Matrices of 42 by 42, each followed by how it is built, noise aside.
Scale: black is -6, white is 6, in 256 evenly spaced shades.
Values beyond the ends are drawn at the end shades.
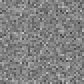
repeating rows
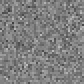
noise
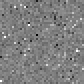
sparse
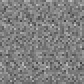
repeating columns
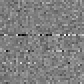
uneven rows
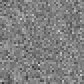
noise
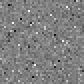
sparse
